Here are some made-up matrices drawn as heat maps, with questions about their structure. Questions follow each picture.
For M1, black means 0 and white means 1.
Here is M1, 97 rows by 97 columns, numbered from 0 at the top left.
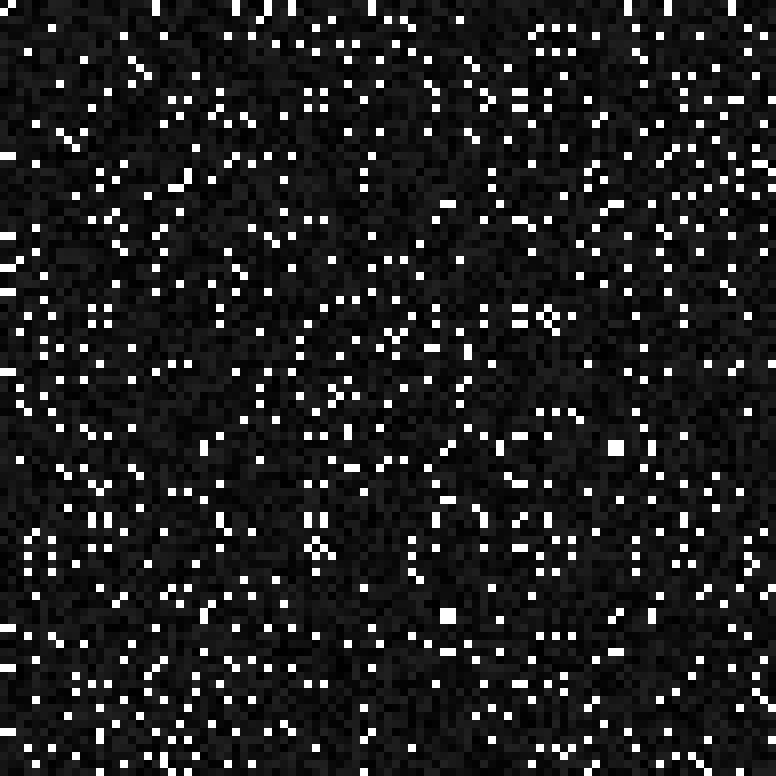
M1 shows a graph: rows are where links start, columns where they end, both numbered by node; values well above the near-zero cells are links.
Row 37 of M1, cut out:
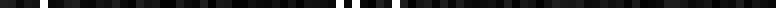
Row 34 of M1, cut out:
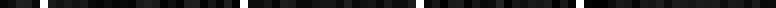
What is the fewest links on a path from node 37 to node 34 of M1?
2
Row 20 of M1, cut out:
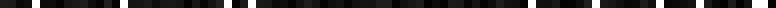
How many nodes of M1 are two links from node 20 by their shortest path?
7
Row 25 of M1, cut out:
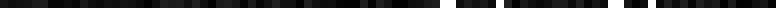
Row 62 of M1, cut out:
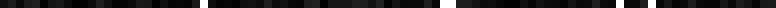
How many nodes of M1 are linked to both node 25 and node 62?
4
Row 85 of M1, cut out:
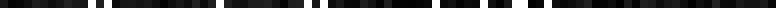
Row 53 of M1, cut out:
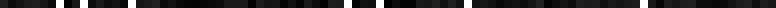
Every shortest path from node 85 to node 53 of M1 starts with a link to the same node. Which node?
node 54
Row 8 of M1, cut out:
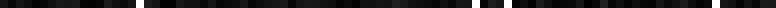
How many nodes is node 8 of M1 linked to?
4
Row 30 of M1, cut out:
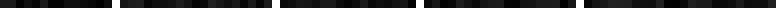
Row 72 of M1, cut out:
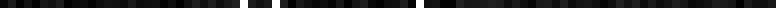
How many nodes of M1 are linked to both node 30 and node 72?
2
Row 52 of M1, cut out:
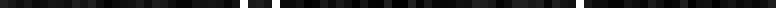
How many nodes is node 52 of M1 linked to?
3
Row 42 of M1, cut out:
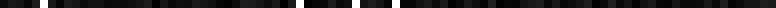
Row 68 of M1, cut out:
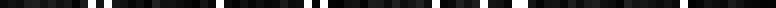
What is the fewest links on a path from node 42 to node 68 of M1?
5
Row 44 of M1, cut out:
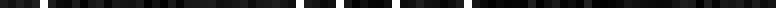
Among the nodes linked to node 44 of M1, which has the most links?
node 58
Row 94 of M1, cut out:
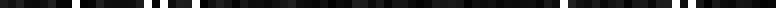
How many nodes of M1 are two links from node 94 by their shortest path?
9
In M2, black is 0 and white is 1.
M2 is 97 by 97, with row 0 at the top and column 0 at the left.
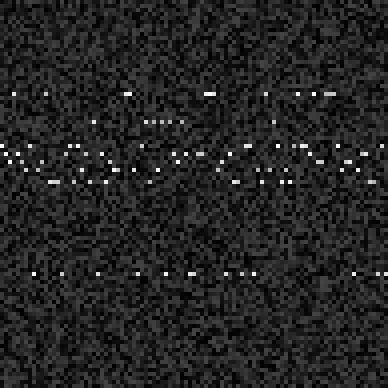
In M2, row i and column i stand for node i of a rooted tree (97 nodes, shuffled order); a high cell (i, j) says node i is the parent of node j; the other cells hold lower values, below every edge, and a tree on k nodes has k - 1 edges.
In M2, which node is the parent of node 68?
30
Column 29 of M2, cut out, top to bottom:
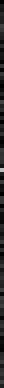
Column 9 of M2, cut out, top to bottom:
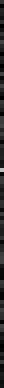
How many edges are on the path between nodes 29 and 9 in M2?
2
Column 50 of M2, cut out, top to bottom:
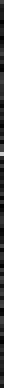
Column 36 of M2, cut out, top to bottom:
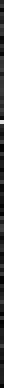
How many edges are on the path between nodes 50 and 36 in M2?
3
